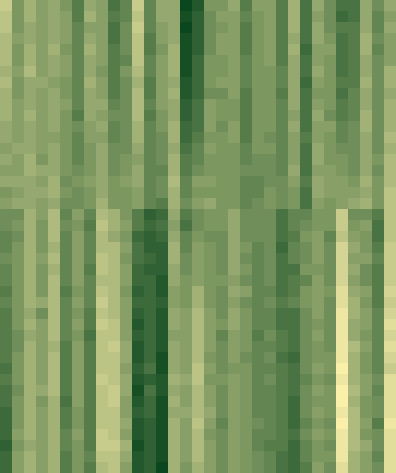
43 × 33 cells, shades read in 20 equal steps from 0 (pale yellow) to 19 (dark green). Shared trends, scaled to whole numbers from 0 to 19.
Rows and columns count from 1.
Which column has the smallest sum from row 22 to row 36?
29
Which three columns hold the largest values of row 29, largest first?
14, 12, 13
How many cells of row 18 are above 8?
25
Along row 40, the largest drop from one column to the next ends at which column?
15
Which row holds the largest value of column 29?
2
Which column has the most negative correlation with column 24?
20
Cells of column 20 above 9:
9
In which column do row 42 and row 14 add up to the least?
33
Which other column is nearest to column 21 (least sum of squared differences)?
7
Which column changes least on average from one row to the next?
22
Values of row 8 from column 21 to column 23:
12 10 10
